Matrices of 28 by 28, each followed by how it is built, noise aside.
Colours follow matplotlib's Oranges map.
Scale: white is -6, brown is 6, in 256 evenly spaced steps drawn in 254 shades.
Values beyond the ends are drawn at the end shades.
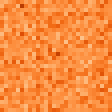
repeating rows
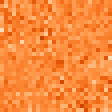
block diagonal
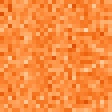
repeating rows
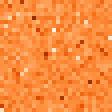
sparse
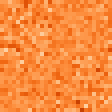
block diagonal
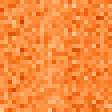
repeating rows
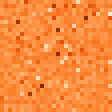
sparse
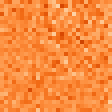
upper triangular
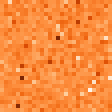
sparse
